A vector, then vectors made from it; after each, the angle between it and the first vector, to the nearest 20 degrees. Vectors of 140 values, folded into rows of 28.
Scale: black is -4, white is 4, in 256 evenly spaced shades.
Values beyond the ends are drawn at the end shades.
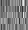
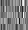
20 degrees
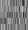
160 degrees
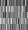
100 degrees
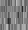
60 degrees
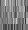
80 degrees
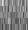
120 degrees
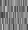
80 degrees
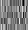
160 degrees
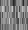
120 degrees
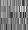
140 degrees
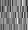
60 degrees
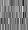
140 degrees
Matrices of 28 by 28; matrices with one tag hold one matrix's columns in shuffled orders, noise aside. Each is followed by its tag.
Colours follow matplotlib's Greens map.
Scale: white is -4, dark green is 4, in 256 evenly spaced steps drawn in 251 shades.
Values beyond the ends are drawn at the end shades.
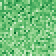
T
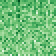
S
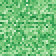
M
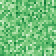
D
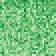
S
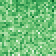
S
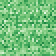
M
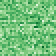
M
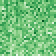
T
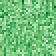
D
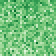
S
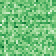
M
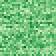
M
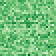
M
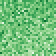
T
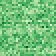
M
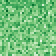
S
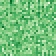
D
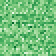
M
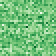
M
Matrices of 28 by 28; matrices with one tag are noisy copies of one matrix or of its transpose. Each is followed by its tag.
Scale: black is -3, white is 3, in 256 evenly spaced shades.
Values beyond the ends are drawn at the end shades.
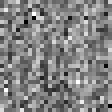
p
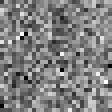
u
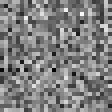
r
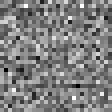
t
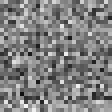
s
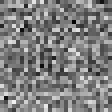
u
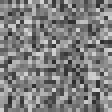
s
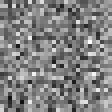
s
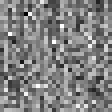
r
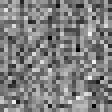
r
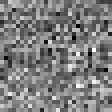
u
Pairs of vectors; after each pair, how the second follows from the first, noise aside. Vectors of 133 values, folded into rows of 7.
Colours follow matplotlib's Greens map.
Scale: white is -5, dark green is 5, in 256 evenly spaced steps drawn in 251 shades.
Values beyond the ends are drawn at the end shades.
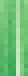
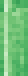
wrapped around.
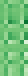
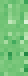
negated, partly zeroed.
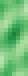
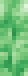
wrapped around, negated.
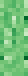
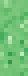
wrapped around, partly zeroed.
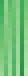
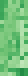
sign-scrambled.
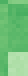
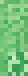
sign-scrambled.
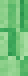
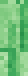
wrapped around.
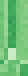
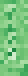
sign-scrambled.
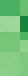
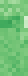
negated, partly zeroed.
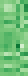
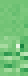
negated, partly zeroed.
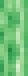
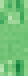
negated, partly zeroed.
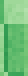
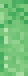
negated, partly zeroed.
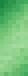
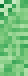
sign-scrambled.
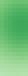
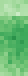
wrapped around.
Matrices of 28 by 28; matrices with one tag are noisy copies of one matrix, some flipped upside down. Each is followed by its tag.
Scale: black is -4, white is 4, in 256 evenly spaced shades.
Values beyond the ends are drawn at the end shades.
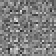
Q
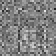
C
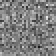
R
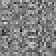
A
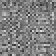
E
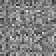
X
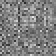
C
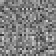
R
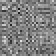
E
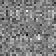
X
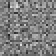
Q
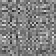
E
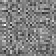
E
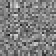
Q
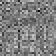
C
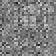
C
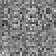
A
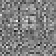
C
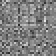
C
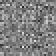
R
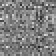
R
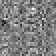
A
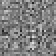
A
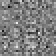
A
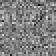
R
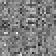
A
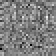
R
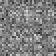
X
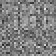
C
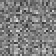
Q
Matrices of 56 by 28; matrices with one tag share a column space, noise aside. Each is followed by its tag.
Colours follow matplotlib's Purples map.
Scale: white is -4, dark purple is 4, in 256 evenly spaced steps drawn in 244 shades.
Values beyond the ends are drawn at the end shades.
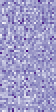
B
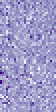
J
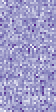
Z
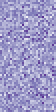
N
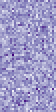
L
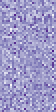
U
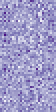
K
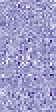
N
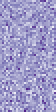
L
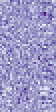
Z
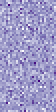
B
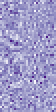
J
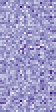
Z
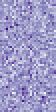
Z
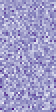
N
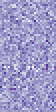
K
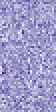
J
